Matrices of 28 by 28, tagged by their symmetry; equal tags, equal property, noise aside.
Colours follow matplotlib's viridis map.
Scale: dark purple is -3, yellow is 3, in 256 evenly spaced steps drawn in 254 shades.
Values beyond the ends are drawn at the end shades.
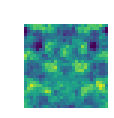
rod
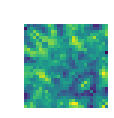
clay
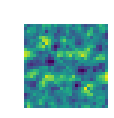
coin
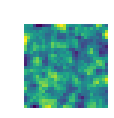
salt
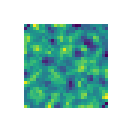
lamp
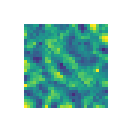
lamp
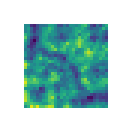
lamp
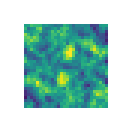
coin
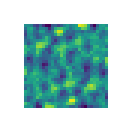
coin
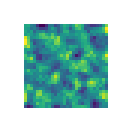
salt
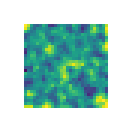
clay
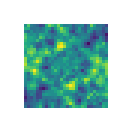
coin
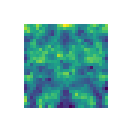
rod
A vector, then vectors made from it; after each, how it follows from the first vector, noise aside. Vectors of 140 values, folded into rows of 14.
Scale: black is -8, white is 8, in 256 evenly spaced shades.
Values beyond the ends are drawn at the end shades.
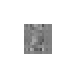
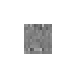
negated, partly zeroed.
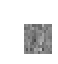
negated.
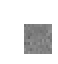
wrapped around, shrunk.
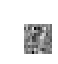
reversed, scaled up.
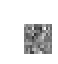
reversed, scaled up.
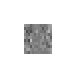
wrapped around.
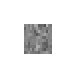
wrapped around.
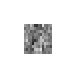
negated, scaled up.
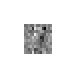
reversed, negated, scaled up.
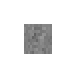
reversed, shrunk.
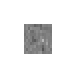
negated, partly zeroed.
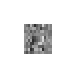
negated, scaled up.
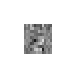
negated, scaled up.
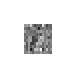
negated, scaled up.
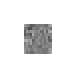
wrapped around.
